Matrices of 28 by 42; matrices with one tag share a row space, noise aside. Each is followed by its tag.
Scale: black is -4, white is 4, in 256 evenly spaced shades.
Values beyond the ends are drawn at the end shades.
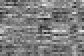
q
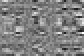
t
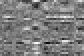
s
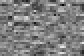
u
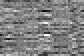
q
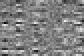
t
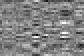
s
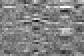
s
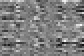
t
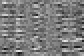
t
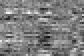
q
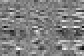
t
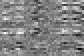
t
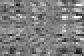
t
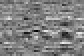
s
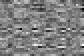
u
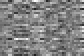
u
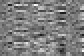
u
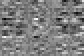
t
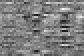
s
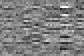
s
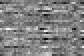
q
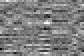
q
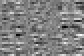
t
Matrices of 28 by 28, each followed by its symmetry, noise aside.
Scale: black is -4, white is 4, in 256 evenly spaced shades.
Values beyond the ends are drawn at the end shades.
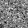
symmetric across the other diagonal.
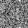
mirrored top to bottom.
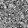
symmetric across the other diagonal.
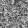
no symmetry.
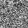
no symmetry.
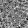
symmetric.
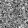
no symmetry.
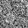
symmetric across the other diagonal.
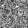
no symmetry.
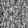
mirrored top to bottom.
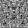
mirrored left to right.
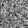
no symmetry.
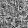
antisymmetric.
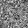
symmetric.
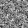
symmetric across the other diagonal.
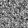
symmetric across the other diagonal.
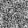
symmetric.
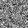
no symmetry.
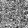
no symmetry.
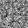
symmetric across the other diagonal.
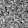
antisymmetric.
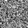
antisymmetric.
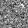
symmetric across the other diagonal.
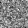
symmetric across the other diagonal.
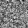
no symmetry.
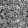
mirrored top to bottom.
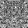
mirrored left to right.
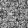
mirrored top to bottom.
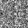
mirrored top to bottom.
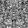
mirrored left to right.
